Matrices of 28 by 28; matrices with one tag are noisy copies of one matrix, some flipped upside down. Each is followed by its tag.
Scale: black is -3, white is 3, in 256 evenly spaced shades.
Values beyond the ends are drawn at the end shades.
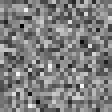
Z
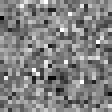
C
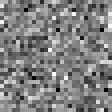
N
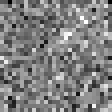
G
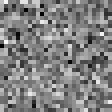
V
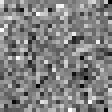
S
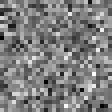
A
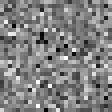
A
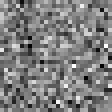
N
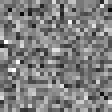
V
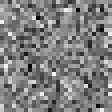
N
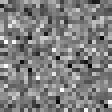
V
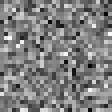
A
